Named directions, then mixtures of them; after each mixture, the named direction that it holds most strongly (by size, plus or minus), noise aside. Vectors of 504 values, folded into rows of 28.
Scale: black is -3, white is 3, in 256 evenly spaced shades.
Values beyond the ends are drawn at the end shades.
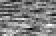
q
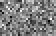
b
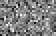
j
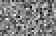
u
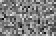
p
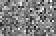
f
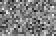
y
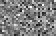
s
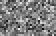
y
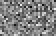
s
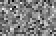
y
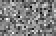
u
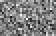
p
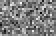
f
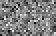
j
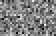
u
